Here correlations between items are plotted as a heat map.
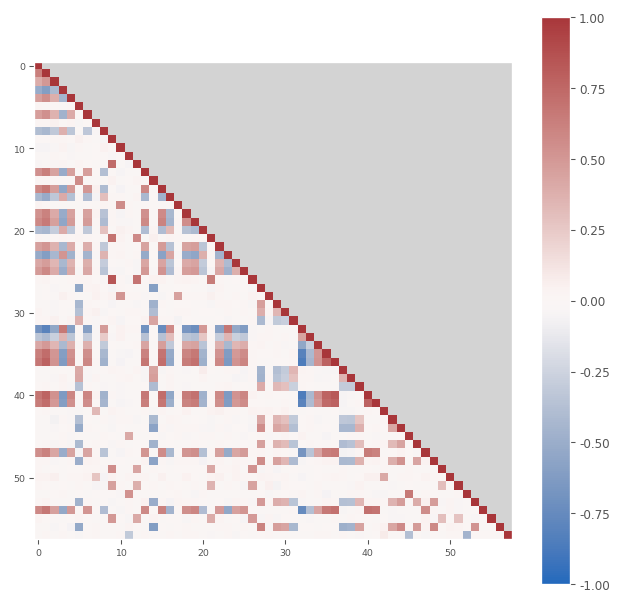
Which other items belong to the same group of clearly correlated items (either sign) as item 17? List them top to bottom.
10, 28
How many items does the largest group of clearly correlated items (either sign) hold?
26
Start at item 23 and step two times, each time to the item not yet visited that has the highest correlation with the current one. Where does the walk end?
3
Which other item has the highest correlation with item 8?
32
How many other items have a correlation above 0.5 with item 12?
3
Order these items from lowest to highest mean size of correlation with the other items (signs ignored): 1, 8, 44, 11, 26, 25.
11, 26, 44, 8, 25, 1
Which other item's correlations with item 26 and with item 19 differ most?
9
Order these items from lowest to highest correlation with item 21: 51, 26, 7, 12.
7, 51, 12, 26
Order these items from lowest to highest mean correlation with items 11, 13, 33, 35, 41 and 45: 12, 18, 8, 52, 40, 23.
23, 8, 12, 52, 18, 40
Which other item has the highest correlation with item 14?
5
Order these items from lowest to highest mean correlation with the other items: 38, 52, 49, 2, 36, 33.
33, 38, 52, 49, 2, 36
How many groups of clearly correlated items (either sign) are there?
6
